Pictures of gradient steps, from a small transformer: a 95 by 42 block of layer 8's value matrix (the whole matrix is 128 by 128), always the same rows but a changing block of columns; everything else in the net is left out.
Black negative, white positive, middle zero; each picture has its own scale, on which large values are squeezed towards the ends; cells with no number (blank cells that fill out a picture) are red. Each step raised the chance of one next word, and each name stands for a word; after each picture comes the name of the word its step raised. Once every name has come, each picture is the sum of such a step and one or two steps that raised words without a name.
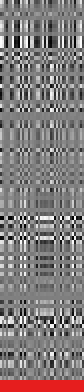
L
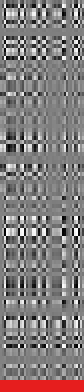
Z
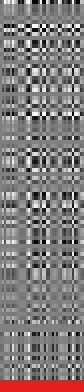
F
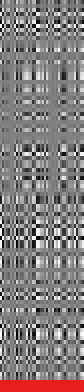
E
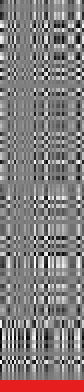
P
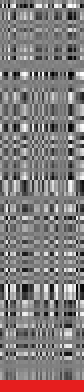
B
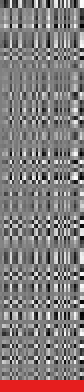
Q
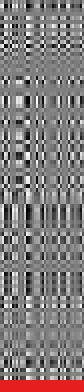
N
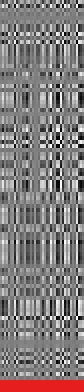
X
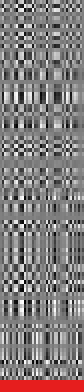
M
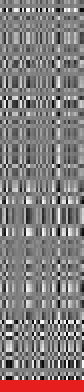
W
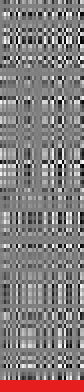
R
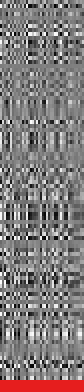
N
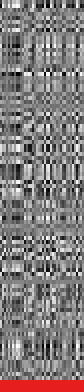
B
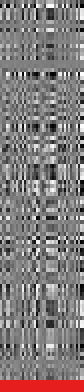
B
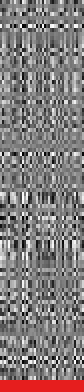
E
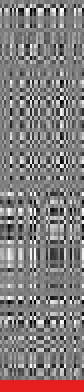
W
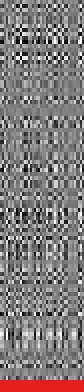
R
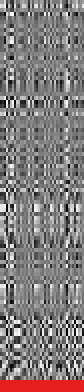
R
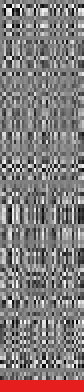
W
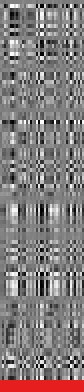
N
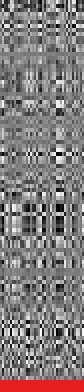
E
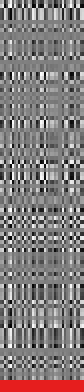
Q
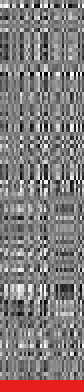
B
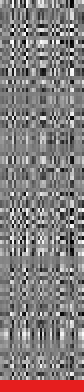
F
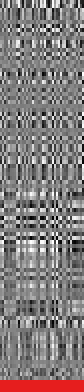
F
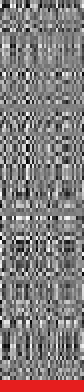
B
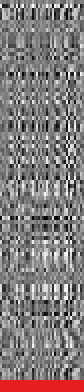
B
